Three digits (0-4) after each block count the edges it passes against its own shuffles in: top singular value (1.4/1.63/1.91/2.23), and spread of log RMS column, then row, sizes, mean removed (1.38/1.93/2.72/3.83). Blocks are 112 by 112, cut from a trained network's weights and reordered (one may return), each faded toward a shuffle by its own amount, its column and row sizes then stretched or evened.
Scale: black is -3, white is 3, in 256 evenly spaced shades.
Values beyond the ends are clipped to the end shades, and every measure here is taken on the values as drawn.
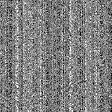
4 3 0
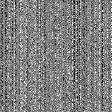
4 4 0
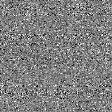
0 1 3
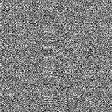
3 0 2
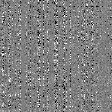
0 4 1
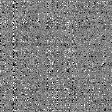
1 3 2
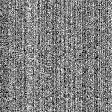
4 0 0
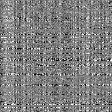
4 0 4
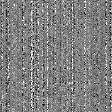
4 4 1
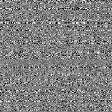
3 0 4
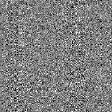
3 3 2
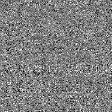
2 2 3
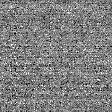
2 1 1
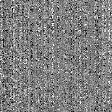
2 3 1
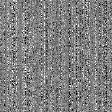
2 4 0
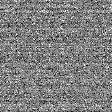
2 1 0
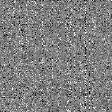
0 3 1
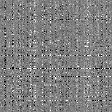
3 3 3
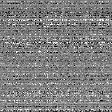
4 2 4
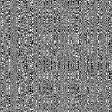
4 4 1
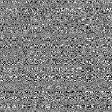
3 2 4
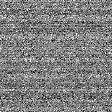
3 1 1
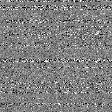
0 1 4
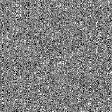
2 3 1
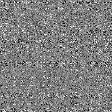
0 2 3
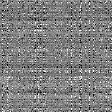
4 4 2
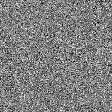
2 0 1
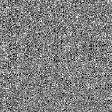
2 2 2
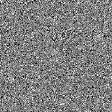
1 2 1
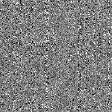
1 3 1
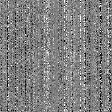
4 4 0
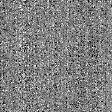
1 2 2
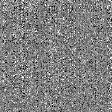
0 3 1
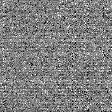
2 2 0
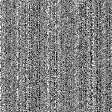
4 3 0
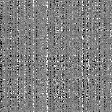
4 4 3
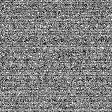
3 0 0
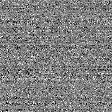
1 1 2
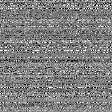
3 0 4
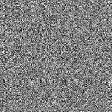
3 1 2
